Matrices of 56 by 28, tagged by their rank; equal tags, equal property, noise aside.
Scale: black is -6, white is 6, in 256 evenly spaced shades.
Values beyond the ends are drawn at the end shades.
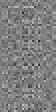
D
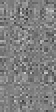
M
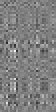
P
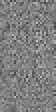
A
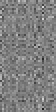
D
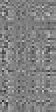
D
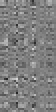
P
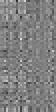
P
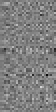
D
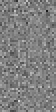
A
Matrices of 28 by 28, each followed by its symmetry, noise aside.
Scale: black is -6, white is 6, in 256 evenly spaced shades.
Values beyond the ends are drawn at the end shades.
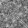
symmetric.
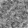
symmetric.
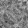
symmetric across the other diagonal.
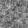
same after a half turn.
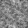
same after a half turn.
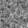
no symmetry.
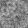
symmetric.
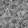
same after a half turn.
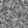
antisymmetric.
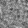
symmetric across the other diagonal.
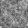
symmetric across the other diagonal.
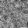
antisymmetric.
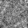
symmetric across the other diagonal.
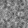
mirrored top to bottom.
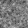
no symmetry.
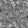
same after a half turn.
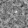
symmetric across the other diagonal.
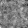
no symmetry.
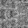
mirrored top to bottom.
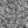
antisymmetric.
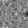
mirrored top to bottom.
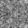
mirrored top to bottom.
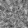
antisymmetric.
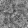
symmetric.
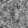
mirrored top to bottom.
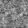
same after a half turn.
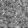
no symmetry.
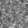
no symmetry.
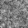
symmetric across the other diagonal.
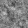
antisymmetric.
